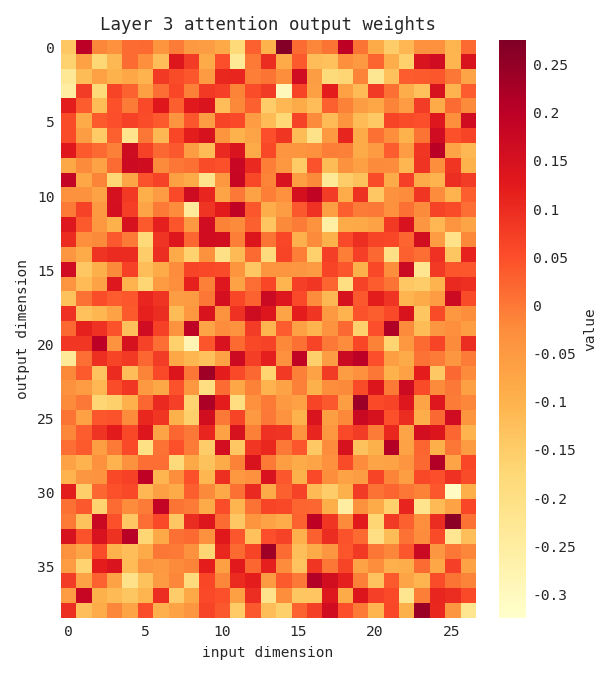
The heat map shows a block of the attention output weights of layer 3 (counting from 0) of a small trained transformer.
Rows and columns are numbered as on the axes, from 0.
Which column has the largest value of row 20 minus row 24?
2
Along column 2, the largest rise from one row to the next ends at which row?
32
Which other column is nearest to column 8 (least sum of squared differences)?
7
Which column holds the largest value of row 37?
1
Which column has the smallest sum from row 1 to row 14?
17
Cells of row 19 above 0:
12
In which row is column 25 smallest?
30
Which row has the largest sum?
26
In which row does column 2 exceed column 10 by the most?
14
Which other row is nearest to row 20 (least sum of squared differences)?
11
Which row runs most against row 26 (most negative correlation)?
31
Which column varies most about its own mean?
9
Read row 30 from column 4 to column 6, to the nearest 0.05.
0.05 -0.1 -0.05
